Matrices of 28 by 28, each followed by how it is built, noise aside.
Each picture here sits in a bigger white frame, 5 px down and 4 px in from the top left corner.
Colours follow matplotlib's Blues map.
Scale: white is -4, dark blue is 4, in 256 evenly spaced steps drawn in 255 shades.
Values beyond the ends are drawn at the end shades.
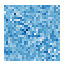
banded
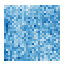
smooth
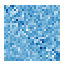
banded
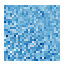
lower triangular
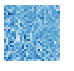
lower triangular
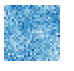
smooth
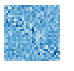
banded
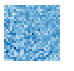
lower triangular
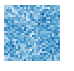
smooth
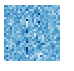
uneven columns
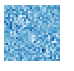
block diagonal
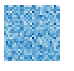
low rank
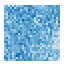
smooth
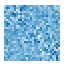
block diagonal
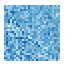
lower triangular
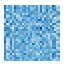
low rank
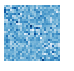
block diagonal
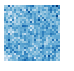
smooth
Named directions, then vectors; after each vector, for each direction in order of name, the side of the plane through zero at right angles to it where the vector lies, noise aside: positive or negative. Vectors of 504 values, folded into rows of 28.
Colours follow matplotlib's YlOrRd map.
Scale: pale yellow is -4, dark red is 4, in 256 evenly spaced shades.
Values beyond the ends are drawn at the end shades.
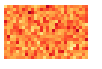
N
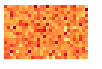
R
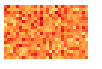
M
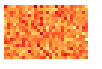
positive, negative, positive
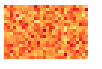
negative, negative, positive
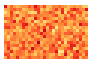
negative, negative, positive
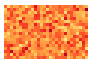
negative, negative, positive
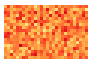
positive, positive, negative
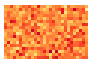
negative, negative, negative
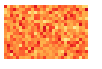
negative, negative, positive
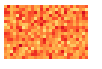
positive, positive, negative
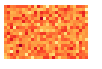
positive, negative, negative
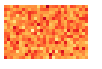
positive, positive, positive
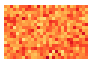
negative, negative, negative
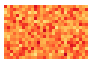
negative, negative, positive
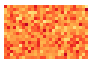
negative, negative, positive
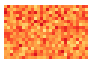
positive, positive, negative
